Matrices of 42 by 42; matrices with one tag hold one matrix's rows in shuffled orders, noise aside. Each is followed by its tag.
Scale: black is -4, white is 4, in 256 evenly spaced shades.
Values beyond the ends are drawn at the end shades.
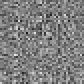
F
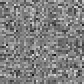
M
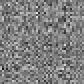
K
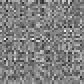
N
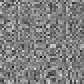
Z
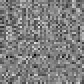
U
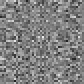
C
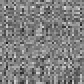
N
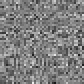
M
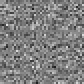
M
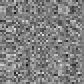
C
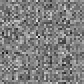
K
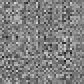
K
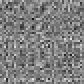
N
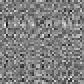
N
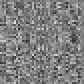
C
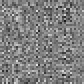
K
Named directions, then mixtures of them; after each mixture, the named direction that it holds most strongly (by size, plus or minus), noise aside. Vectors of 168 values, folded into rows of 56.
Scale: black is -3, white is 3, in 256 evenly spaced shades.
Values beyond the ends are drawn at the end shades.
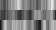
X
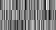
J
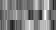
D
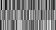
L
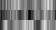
X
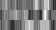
D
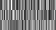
J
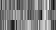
D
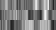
D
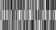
J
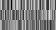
J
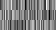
J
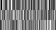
L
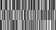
L
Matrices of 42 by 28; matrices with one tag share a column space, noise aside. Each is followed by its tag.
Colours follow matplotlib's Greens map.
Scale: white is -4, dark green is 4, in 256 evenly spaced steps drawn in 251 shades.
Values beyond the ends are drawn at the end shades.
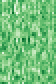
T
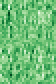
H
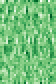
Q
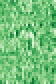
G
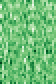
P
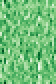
P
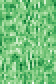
P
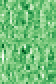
H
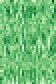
Q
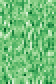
G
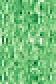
T
